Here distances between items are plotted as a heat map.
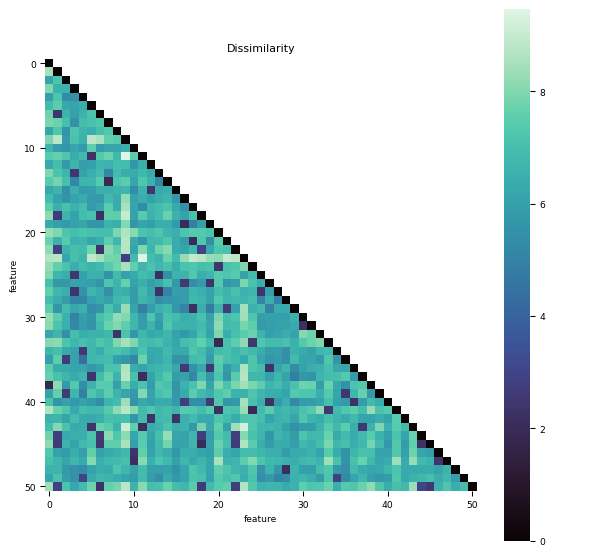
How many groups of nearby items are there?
16
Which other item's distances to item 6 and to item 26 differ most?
50
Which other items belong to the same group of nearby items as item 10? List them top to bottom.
46, 47
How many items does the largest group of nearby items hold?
7
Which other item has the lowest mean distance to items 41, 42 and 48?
15
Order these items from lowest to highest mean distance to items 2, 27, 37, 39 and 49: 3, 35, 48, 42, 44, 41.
35, 3, 48, 42, 44, 41
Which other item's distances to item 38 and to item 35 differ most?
0
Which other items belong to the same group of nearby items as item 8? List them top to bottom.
32
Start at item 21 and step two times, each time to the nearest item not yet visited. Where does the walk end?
29
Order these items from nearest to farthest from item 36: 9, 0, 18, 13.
18, 13, 0, 9
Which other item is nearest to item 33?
20
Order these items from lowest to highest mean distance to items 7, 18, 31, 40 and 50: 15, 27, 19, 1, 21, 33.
1, 19, 27, 15, 21, 33
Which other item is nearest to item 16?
19
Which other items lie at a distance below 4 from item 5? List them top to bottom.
11, 37, 43
